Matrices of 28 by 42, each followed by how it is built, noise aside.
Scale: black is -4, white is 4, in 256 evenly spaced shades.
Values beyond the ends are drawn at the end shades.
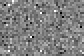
sparse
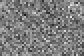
Toeplitz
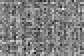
blocks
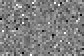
sparse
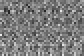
repeating columns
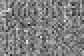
blocks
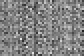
repeating rows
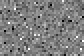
sparse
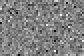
sparse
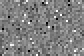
sparse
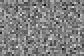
repeating columns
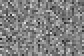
repeating rows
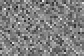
Toeplitz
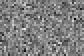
repeating columns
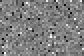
sparse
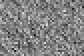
Toeplitz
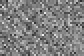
Toeplitz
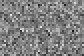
repeating columns
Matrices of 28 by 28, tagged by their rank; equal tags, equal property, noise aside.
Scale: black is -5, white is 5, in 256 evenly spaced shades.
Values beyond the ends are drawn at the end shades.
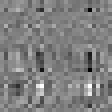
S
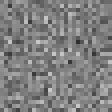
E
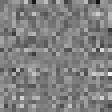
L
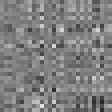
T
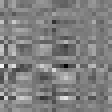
S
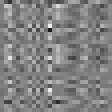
S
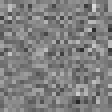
L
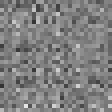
L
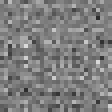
E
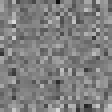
L
